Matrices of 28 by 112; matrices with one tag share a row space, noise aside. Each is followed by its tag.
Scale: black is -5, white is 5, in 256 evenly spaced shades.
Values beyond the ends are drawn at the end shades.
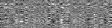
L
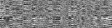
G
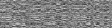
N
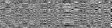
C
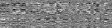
N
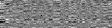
G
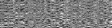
L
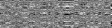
C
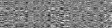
L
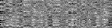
G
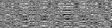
C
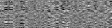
L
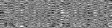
L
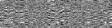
L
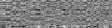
N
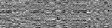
N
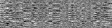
G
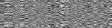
L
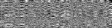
L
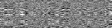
L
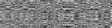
C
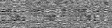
N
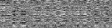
N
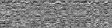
N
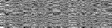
G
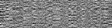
G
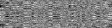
G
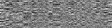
G
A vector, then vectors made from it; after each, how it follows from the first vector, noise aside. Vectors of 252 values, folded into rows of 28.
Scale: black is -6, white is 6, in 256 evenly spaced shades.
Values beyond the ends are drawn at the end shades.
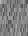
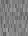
wrapped around, shrunk.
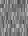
wrapped around, negated.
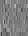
wrapped around, partly zeroed.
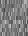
wrapped around, negated.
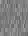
reversed, negated, shrunk.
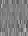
wrapped around, negated, partly zeroed.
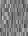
wrapped around, negated.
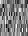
scaled up.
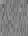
shrunk.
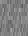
shrunk.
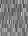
wrapped around, negated.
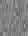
reversed, shrunk.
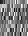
negated, scaled up.
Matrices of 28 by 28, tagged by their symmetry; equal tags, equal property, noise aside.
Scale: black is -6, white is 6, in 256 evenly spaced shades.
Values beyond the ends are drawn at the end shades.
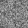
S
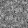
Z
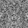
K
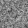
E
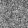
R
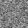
Z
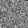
R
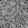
E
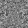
Z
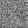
R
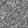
E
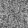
Z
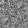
E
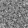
E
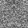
K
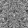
K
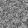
R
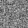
R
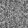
S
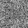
S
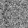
S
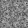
S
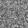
R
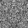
K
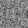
S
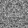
K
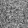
R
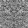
K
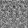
K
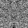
K
